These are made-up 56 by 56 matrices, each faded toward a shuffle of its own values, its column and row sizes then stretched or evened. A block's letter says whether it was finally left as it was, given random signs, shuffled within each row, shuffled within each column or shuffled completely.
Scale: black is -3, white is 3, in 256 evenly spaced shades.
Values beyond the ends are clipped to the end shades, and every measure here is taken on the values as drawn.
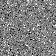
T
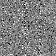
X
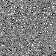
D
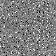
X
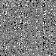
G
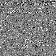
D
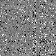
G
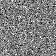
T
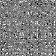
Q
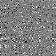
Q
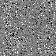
X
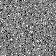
T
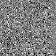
G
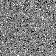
T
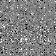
G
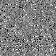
D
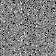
X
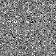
G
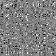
Q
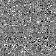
G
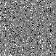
X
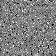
T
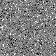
T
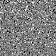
D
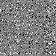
G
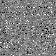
D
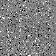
X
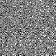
Q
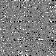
G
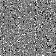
X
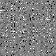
Q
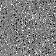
X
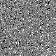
X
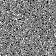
T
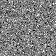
T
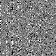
X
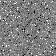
T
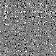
G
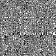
Q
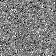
T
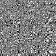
Q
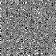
Q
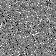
T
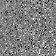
X
